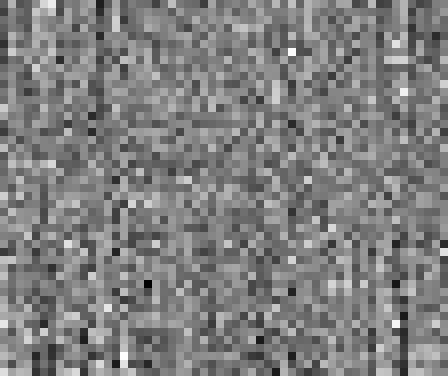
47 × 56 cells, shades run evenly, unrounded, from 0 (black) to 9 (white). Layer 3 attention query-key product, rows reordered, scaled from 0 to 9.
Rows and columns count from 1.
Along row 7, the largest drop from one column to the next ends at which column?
38
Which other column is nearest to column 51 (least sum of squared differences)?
11
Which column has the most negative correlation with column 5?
52
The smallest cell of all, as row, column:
36, 19
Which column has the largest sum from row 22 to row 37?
44
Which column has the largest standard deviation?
51
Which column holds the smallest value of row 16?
37
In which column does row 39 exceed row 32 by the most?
1
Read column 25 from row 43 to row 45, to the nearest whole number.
4 4 5
